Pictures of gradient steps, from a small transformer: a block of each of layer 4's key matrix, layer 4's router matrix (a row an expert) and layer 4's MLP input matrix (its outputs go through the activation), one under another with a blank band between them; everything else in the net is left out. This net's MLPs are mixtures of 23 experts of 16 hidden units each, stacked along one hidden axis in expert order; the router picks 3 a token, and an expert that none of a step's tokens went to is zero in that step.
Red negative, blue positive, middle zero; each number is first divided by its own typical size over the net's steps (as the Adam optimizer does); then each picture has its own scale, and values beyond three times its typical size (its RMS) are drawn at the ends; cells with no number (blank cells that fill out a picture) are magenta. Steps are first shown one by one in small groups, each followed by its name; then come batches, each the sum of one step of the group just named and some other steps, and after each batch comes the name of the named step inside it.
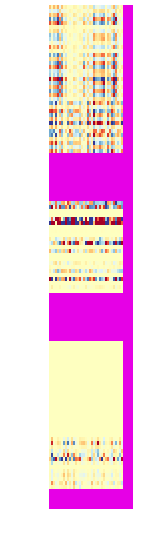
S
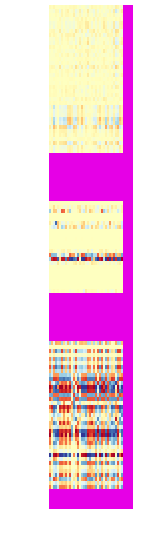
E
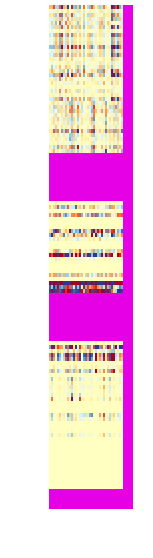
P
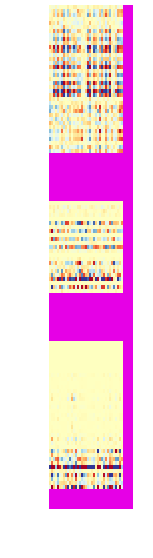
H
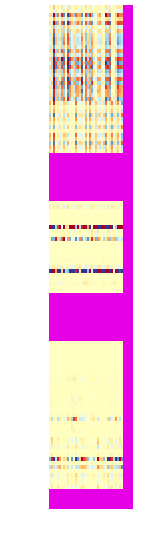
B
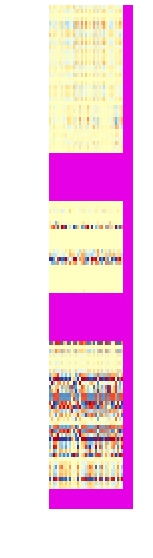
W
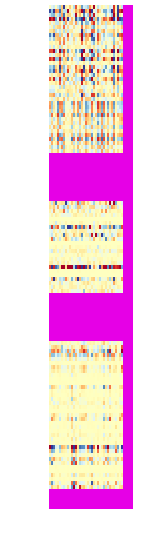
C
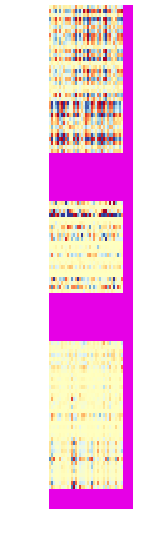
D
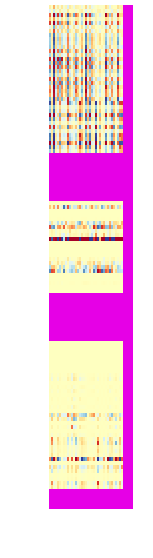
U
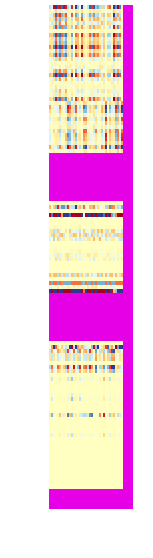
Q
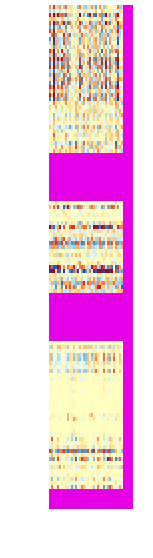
B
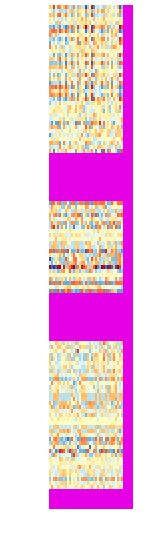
W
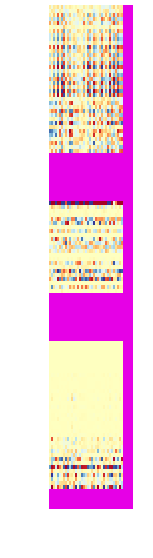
H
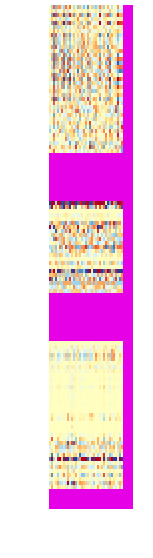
B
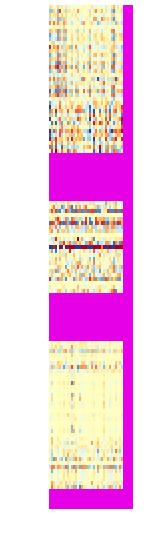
S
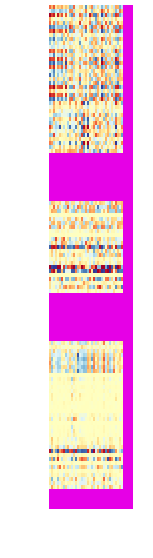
B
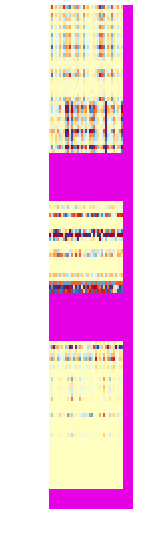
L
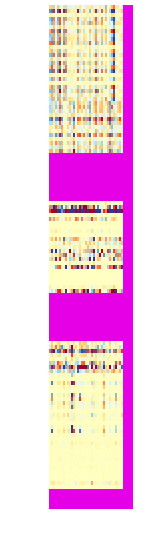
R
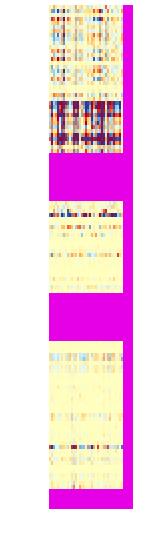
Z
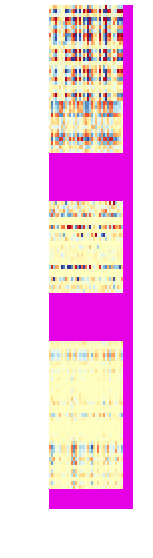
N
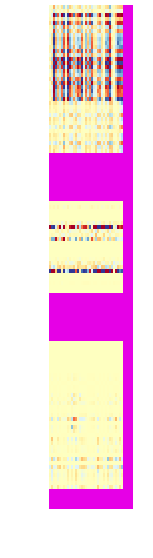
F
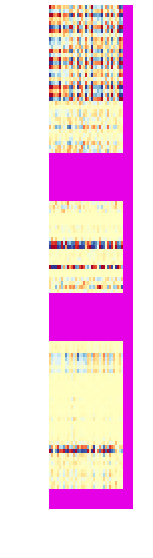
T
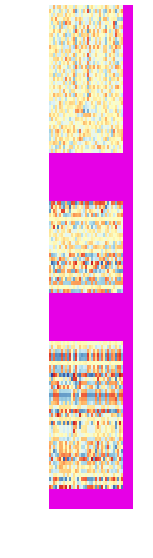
N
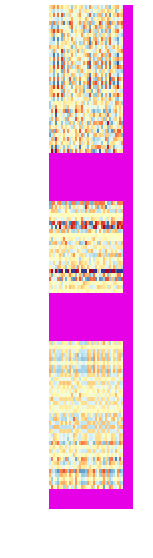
F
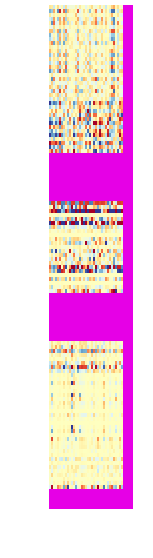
R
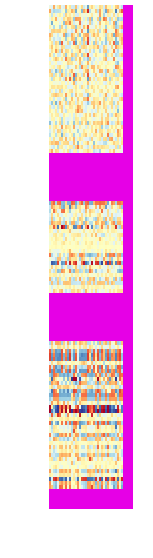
N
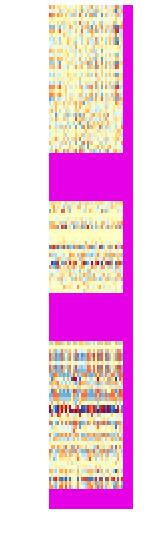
T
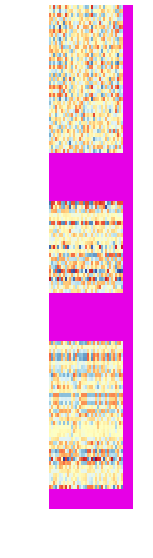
T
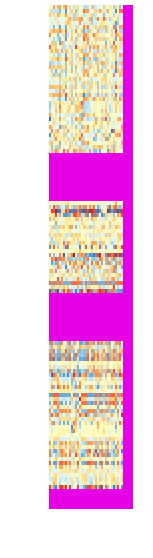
R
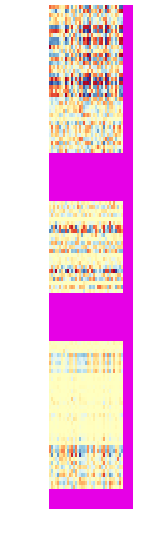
N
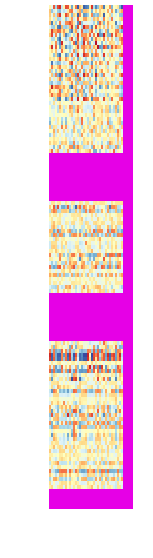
T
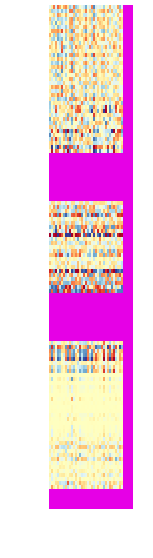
L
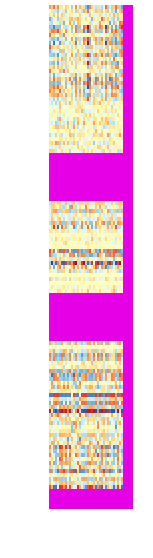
R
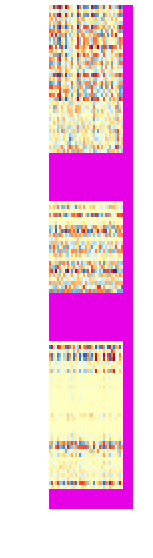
T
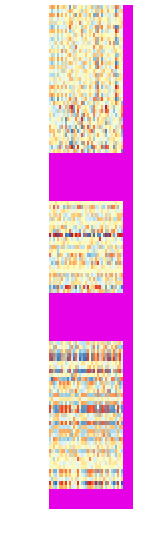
L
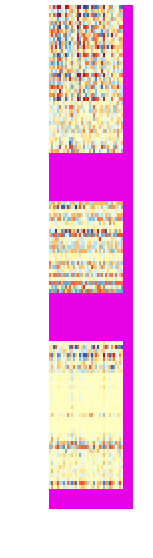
T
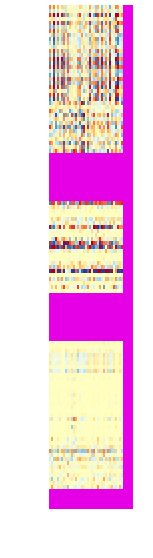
F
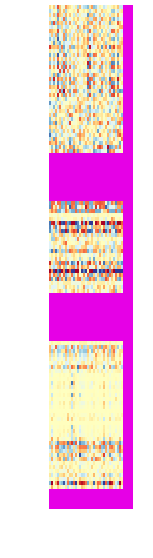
R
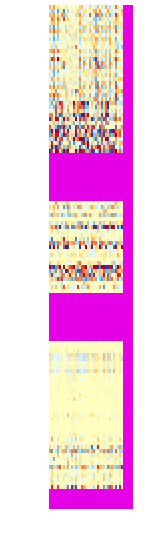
Z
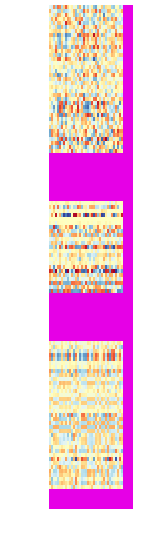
Z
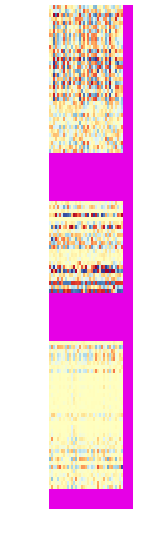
F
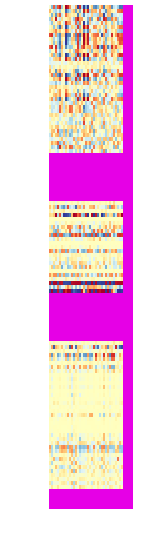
N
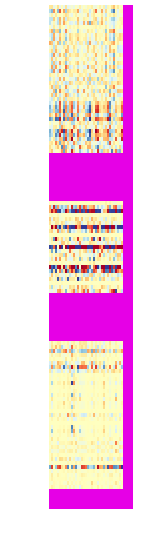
R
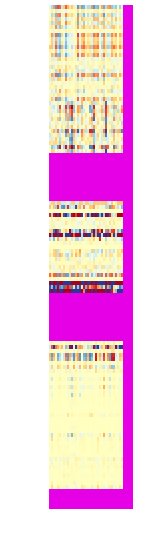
L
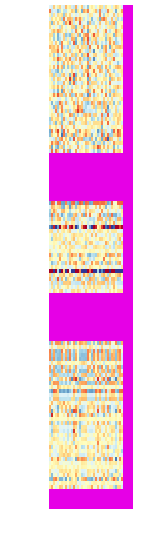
Z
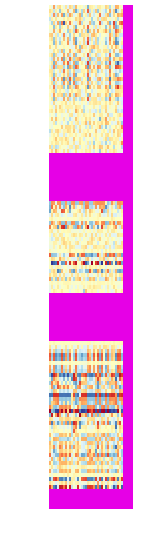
F
